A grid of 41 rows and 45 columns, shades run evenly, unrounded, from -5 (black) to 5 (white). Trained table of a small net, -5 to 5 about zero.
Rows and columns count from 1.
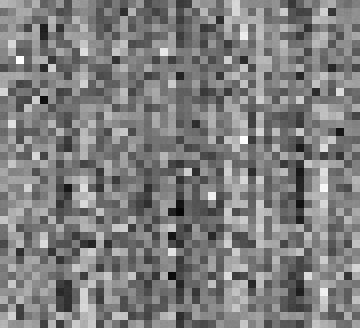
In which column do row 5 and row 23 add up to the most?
31
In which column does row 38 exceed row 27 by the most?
11
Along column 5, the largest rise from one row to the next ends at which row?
13
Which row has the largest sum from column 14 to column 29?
15
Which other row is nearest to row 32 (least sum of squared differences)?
29
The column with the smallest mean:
23
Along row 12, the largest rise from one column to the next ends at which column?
43
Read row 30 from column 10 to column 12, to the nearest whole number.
-3 -1 -1
